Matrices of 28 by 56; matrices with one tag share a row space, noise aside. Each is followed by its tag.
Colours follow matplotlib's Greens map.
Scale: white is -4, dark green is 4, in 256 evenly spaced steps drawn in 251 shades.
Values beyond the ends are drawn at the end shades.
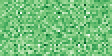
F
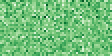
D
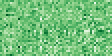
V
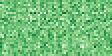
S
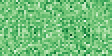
F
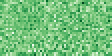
S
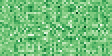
F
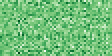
F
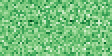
F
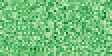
S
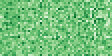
V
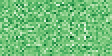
F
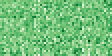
D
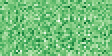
F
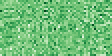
V
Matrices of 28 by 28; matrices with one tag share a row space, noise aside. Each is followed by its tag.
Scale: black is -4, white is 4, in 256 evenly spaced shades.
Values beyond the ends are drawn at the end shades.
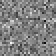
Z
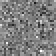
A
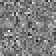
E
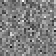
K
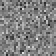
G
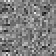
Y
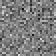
K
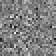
E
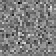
G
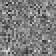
Y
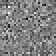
Y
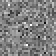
Z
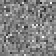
A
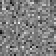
K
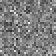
E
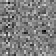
Y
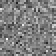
E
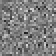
Z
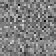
G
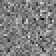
A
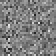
Y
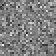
K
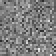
A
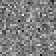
K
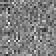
Y
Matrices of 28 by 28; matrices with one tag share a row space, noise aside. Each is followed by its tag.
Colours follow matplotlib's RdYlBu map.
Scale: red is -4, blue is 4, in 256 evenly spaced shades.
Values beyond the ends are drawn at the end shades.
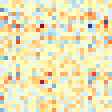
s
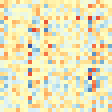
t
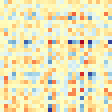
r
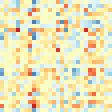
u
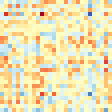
s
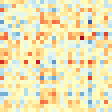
s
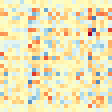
t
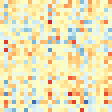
r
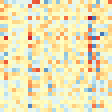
t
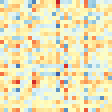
u
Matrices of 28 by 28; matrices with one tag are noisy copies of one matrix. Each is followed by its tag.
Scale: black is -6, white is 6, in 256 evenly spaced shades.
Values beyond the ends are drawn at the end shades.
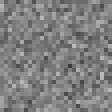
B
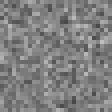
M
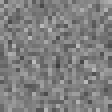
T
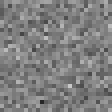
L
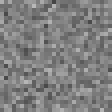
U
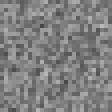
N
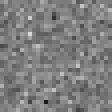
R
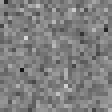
B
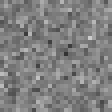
R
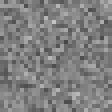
T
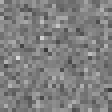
U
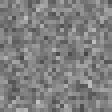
R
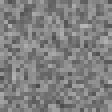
M
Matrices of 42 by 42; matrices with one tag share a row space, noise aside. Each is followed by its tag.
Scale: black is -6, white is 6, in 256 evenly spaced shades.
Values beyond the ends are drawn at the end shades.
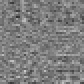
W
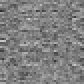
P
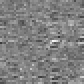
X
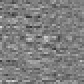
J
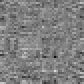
P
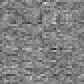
J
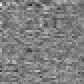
J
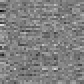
P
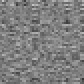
W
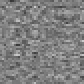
W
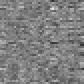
X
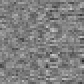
X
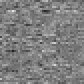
J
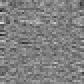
P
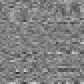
W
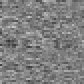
J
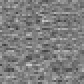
J
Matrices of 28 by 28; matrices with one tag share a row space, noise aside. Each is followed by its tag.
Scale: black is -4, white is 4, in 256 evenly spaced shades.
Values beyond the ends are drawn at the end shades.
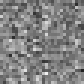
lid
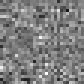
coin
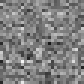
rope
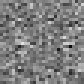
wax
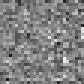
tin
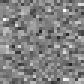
wax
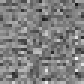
lid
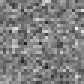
lid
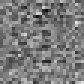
lid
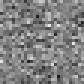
rope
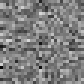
coin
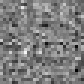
lid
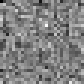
coin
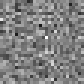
coin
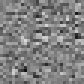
lid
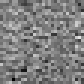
lid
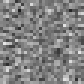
wax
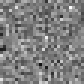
coin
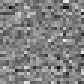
tin
